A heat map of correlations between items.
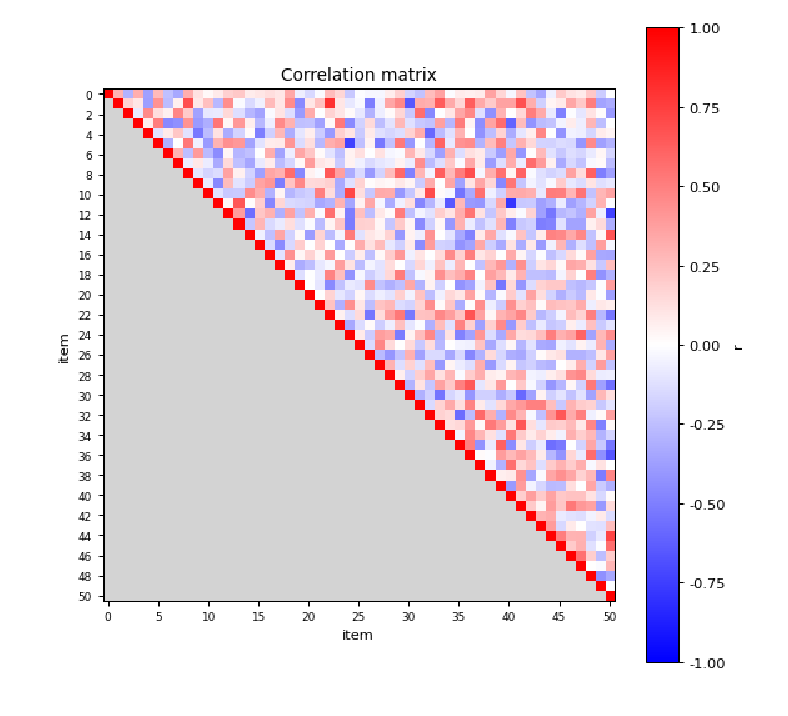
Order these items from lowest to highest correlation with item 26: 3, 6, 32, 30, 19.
32, 6, 3, 30, 19
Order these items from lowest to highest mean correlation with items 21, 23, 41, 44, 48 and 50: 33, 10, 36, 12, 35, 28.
12, 35, 36, 28, 10, 33
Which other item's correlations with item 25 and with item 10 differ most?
44
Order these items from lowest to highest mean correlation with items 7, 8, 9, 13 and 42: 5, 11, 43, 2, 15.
11, 43, 15, 2, 5
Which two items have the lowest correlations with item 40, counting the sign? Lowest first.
11, 3
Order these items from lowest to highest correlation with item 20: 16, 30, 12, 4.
30, 4, 16, 12
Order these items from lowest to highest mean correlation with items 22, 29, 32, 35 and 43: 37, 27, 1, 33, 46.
27, 37, 46, 33, 1
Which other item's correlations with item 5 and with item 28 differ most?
24
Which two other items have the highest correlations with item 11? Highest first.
13, 3
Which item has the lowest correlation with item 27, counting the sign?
5
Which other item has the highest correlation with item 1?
22
